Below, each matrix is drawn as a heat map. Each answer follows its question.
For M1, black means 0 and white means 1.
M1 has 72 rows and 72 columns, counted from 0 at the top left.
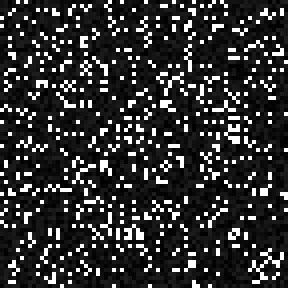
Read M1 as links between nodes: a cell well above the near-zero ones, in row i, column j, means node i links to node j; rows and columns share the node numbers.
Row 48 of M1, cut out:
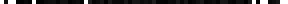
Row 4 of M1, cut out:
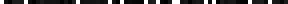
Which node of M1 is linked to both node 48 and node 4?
node 0
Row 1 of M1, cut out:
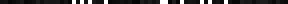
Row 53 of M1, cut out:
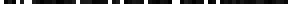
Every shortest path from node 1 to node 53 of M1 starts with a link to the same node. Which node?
node 22
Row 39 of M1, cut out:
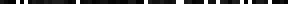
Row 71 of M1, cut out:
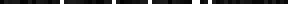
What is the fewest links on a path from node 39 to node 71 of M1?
3
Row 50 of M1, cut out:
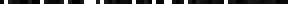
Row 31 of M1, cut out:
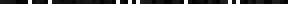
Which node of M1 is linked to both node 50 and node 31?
node 46
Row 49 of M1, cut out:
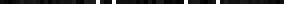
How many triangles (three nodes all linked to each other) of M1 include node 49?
2
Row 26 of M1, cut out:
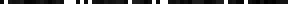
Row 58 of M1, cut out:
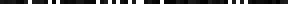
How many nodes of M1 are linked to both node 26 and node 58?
3
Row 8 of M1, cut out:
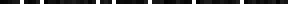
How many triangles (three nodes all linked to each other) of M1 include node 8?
6
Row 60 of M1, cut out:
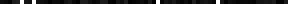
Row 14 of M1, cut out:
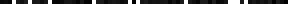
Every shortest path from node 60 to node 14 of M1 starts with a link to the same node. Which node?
node 54
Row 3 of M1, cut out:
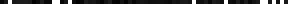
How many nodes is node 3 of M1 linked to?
10
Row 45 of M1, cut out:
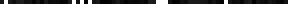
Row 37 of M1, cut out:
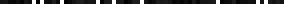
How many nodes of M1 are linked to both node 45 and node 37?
0
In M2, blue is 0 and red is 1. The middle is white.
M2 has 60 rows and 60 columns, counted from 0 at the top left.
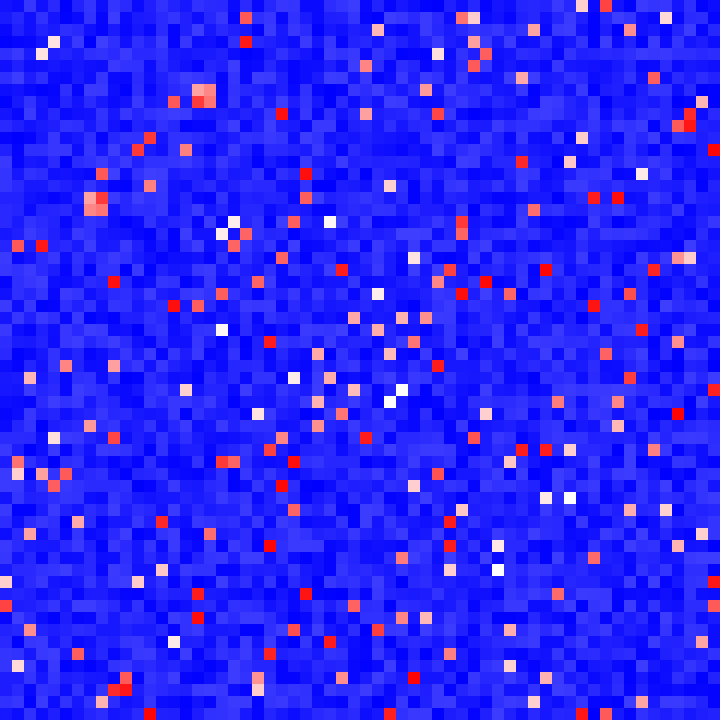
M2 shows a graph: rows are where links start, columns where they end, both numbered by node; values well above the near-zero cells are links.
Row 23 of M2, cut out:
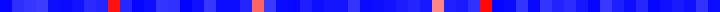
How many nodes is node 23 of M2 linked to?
4
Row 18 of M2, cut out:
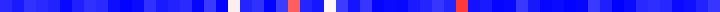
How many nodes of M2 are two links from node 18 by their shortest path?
6
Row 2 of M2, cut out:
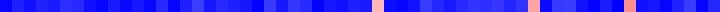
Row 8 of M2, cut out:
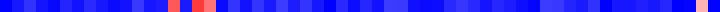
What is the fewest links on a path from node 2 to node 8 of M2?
3
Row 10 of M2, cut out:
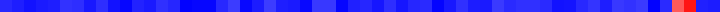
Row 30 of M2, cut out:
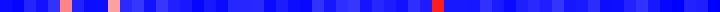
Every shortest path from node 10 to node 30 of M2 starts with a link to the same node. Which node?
node 57
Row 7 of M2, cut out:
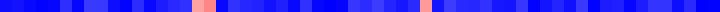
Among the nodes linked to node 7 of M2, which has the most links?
node 16
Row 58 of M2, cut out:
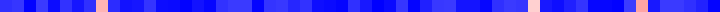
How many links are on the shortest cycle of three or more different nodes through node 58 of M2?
4
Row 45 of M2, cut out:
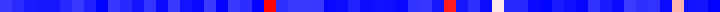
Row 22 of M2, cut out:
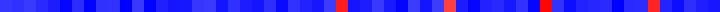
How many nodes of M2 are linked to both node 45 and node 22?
1
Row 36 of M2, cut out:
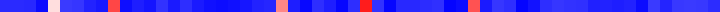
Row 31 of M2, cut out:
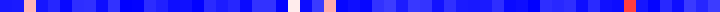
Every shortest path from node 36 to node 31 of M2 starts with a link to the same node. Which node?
node 39
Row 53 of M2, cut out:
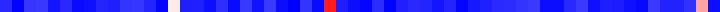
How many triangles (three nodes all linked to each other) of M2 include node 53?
0
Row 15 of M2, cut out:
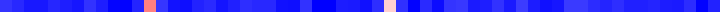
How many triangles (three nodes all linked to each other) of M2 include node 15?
0
